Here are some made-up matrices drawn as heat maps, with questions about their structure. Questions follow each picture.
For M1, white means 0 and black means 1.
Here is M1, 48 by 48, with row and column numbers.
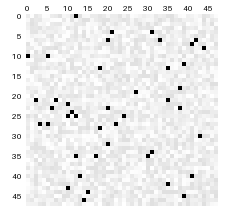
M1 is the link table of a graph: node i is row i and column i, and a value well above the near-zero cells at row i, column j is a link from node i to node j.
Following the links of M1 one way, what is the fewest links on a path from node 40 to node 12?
3
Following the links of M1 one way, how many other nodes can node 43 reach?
5
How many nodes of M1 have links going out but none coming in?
11
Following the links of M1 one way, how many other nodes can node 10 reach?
4
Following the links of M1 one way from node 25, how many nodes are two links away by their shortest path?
4
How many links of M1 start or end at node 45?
1
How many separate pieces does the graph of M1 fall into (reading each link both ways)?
11
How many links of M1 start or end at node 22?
2
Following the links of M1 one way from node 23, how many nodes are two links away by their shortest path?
2
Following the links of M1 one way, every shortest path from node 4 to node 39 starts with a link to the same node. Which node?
node 21
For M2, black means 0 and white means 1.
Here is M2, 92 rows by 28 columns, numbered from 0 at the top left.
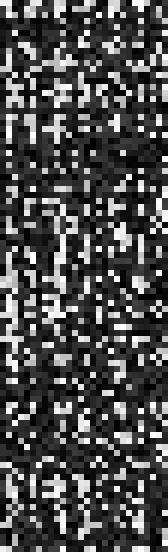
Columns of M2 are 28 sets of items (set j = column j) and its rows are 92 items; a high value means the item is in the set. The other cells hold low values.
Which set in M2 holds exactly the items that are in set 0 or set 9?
1
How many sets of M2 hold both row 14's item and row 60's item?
8
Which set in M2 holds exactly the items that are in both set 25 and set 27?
11
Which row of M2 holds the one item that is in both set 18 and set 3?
7
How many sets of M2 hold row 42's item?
10
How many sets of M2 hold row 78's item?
2
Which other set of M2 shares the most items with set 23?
10
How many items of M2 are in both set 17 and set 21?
1
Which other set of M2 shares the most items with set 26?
4
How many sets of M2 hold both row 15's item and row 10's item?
8
